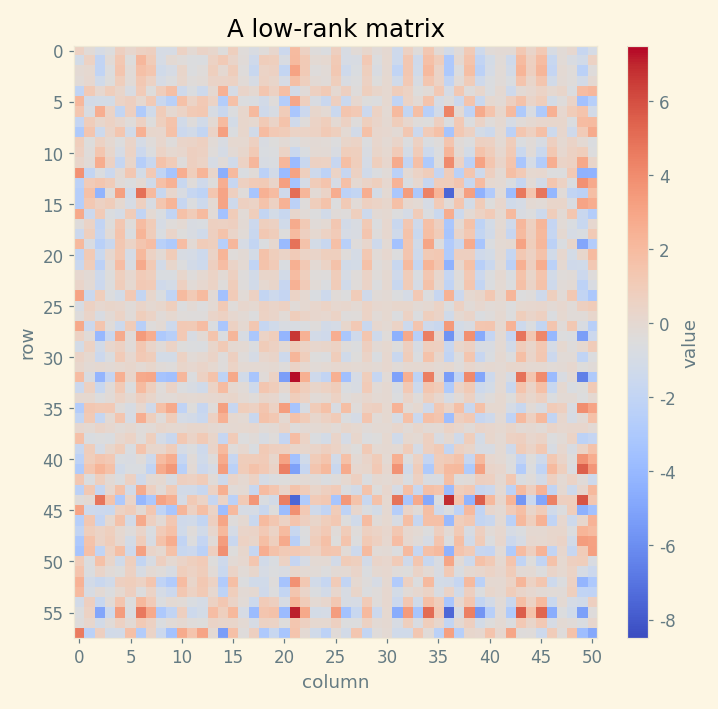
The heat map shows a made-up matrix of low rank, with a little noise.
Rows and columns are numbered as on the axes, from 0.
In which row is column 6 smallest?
44
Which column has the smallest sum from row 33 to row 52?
0
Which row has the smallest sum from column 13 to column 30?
57
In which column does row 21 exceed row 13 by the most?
21
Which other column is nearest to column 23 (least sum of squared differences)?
3
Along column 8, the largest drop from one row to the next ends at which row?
45
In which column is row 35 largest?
49
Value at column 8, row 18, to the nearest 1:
-1
